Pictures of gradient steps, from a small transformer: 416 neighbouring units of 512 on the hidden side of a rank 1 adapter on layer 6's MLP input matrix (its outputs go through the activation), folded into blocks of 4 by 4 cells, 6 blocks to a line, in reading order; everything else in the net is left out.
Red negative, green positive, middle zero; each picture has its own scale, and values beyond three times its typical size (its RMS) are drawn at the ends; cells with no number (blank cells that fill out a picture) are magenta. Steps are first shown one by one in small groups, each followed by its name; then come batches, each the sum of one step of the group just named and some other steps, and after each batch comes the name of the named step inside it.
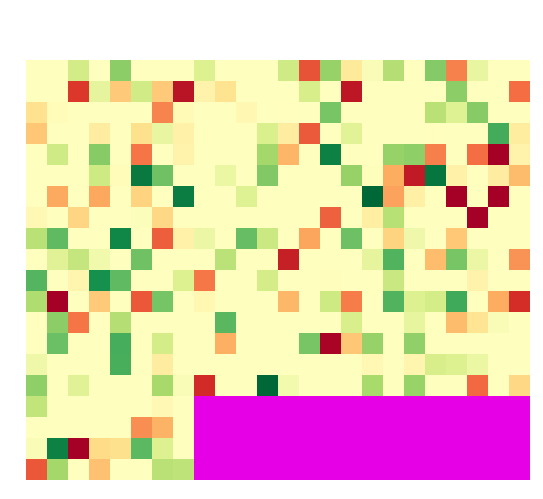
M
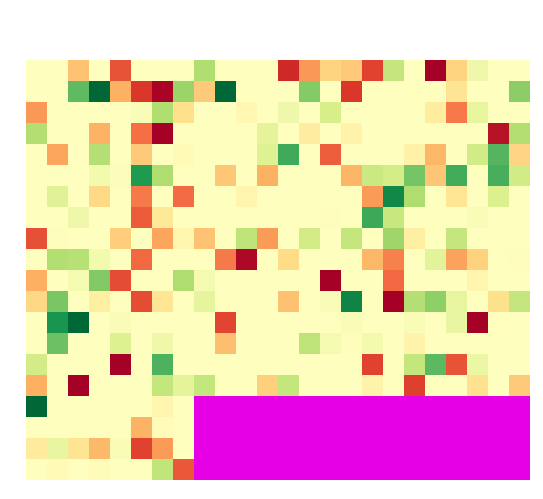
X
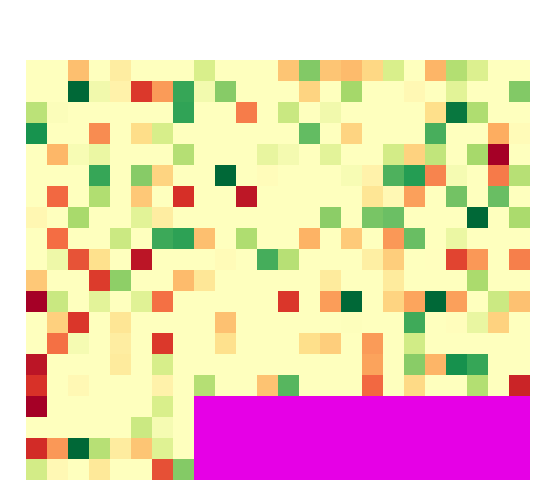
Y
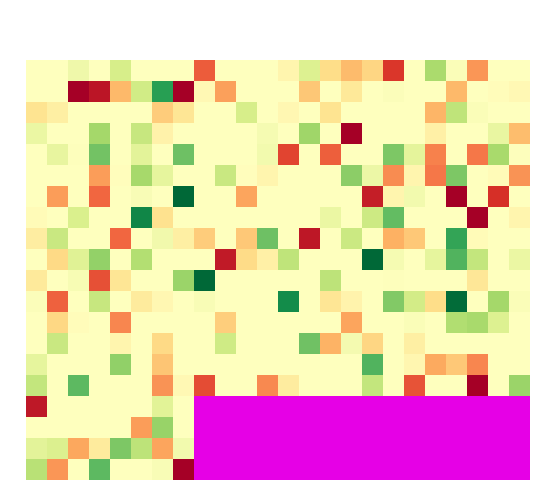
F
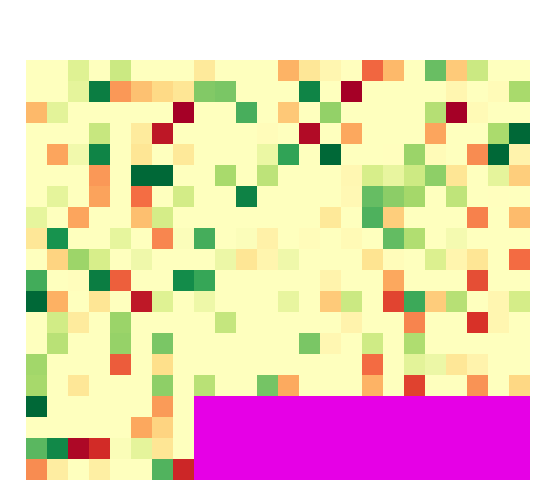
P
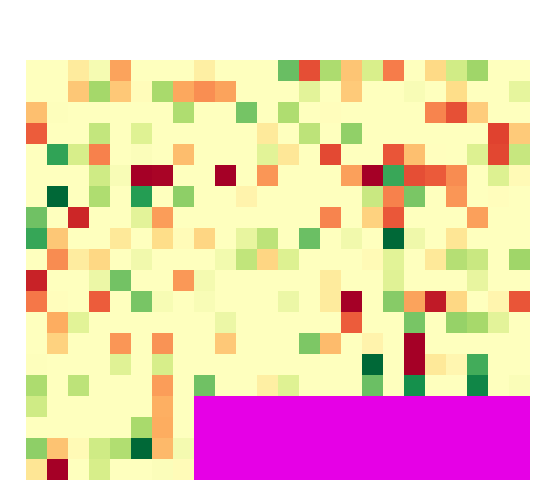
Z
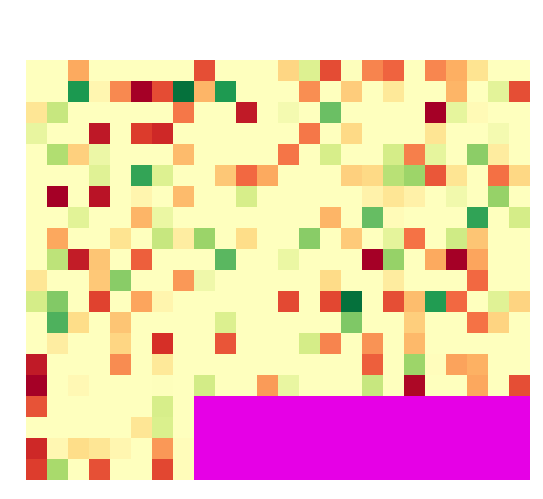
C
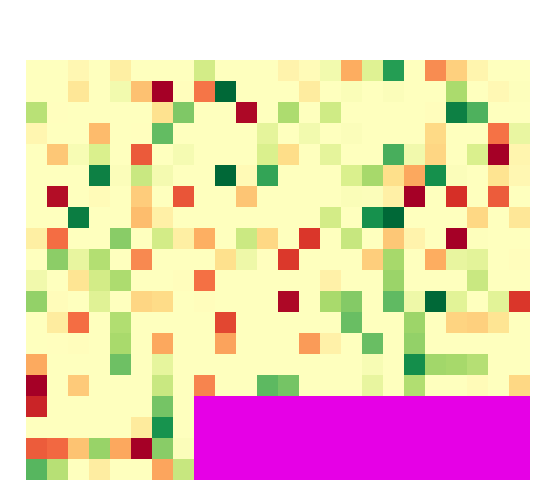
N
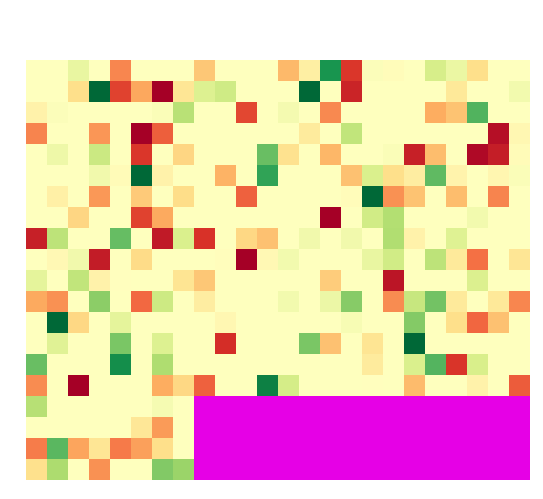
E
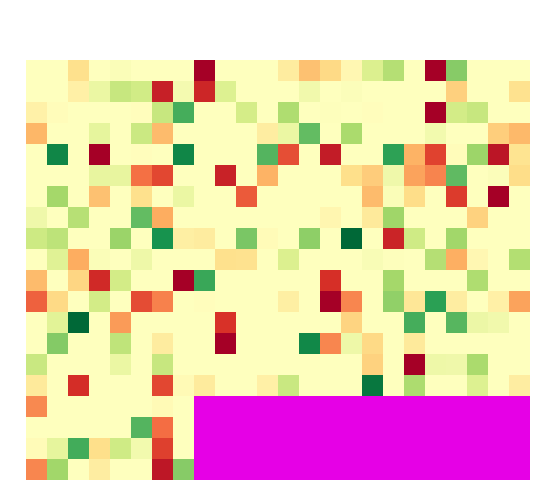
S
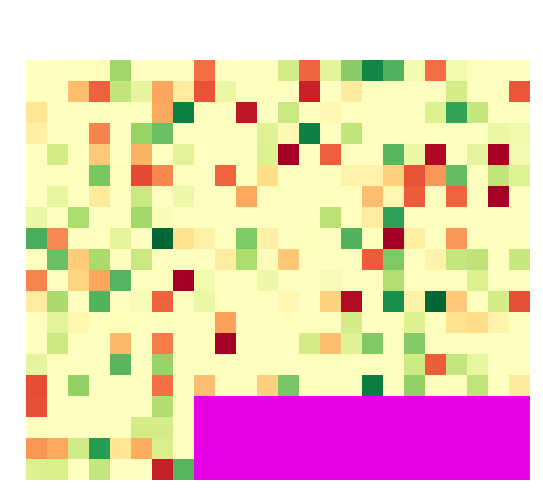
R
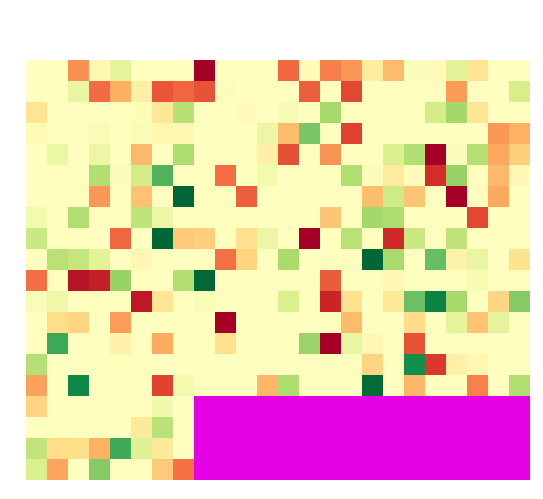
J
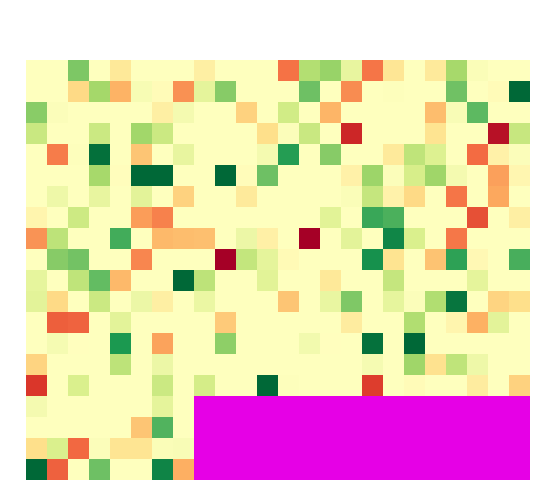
N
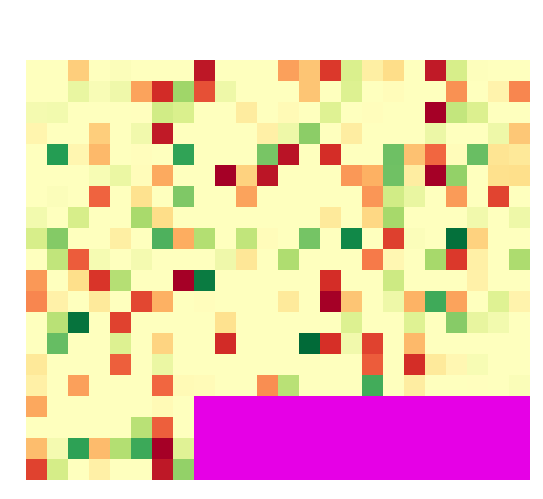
S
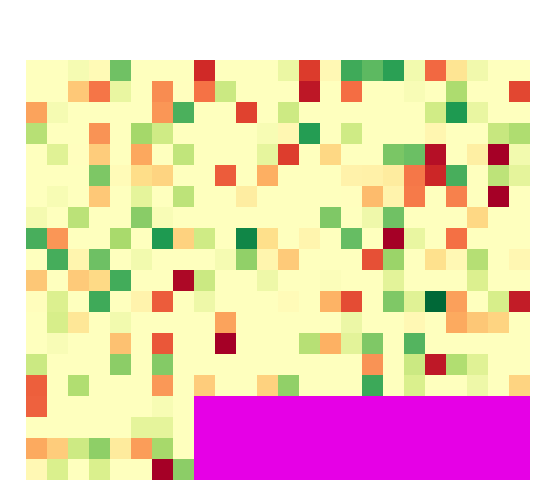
R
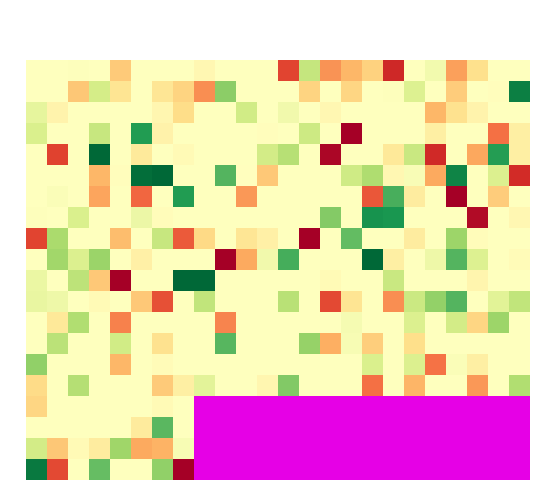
F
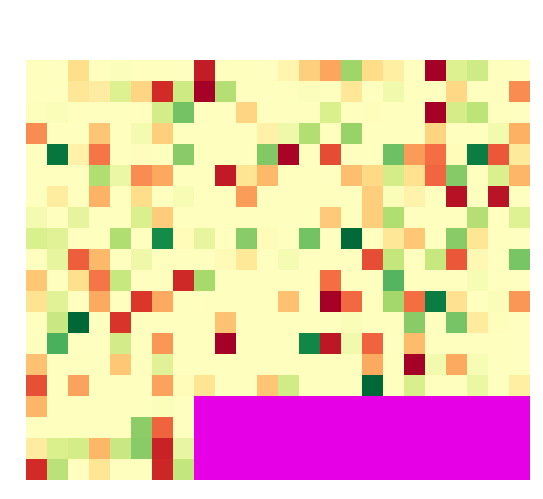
S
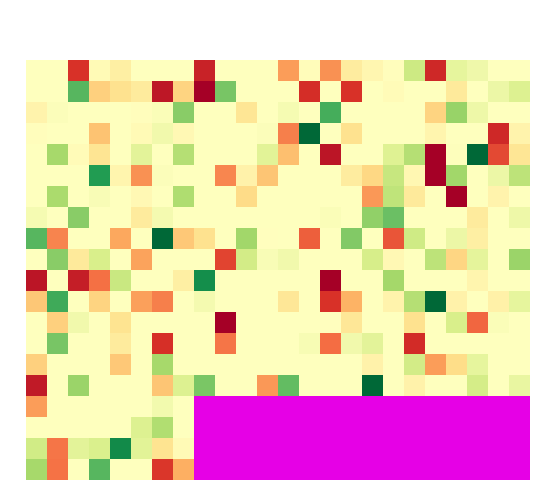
J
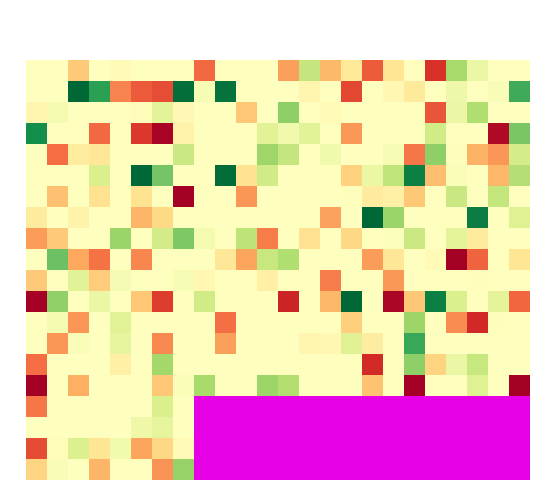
Y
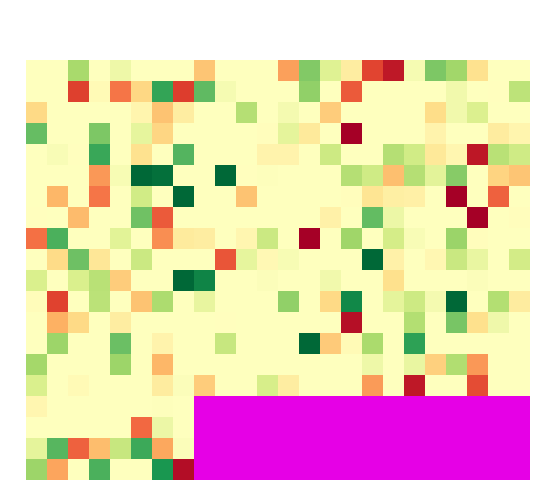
F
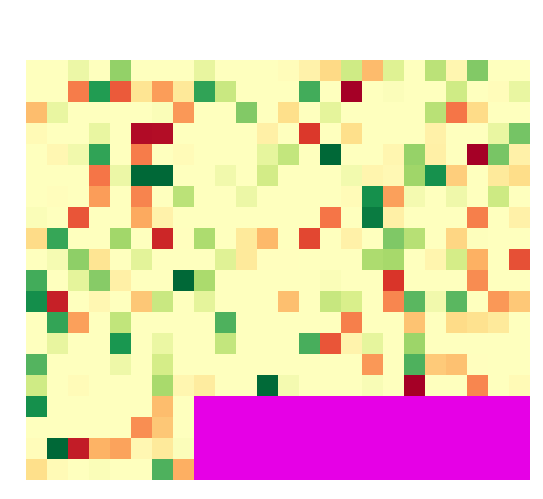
P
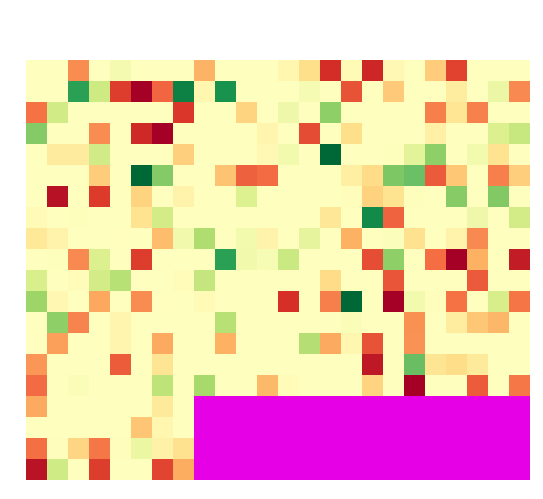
C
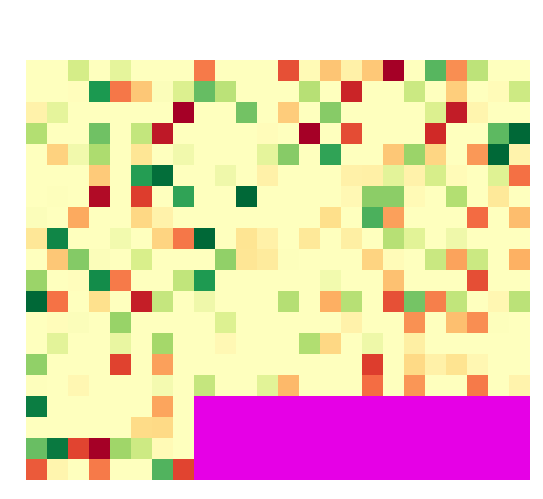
P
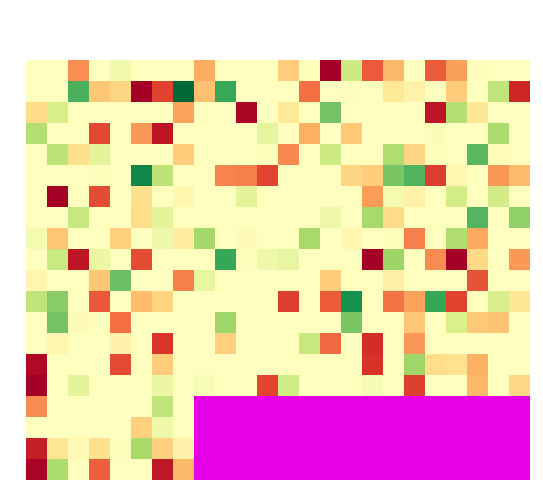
C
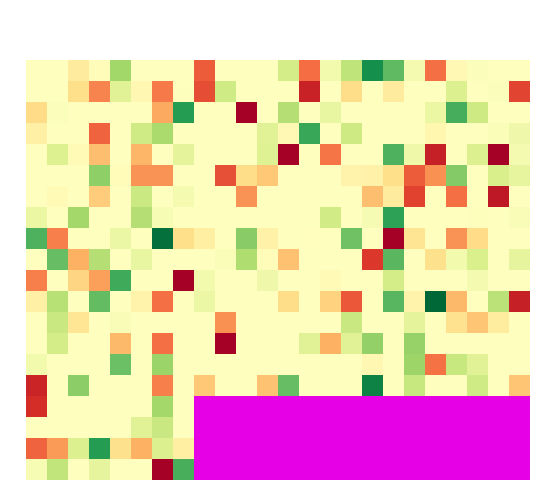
R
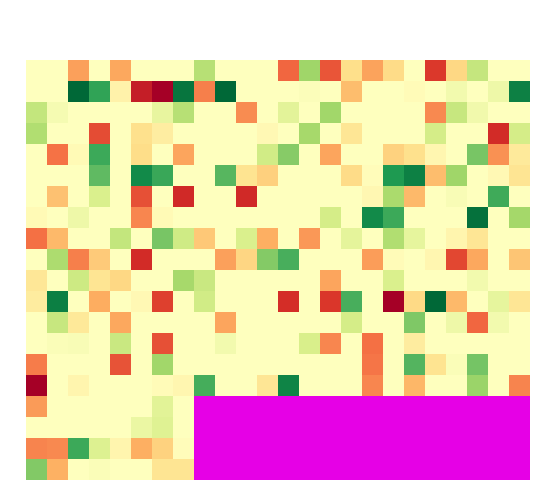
Y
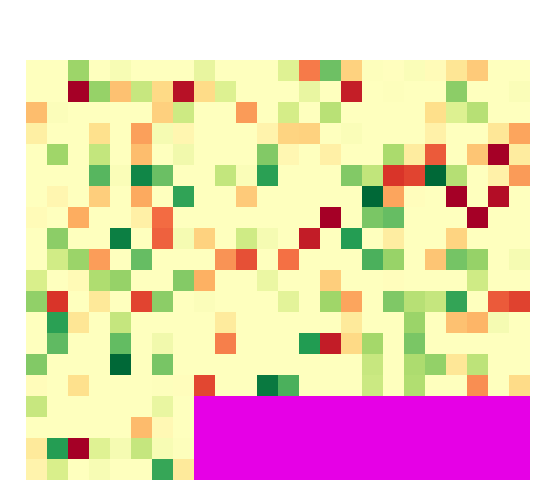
M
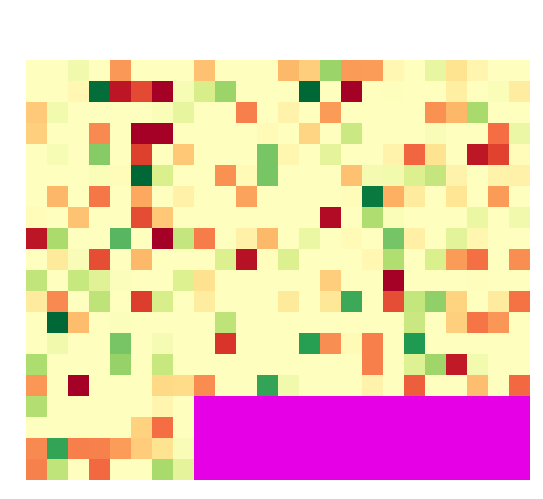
E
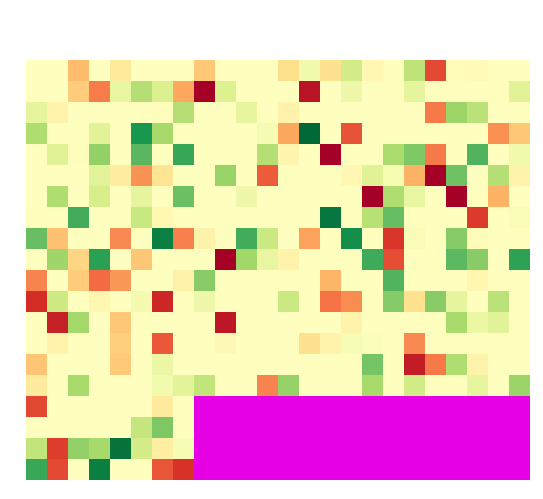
F
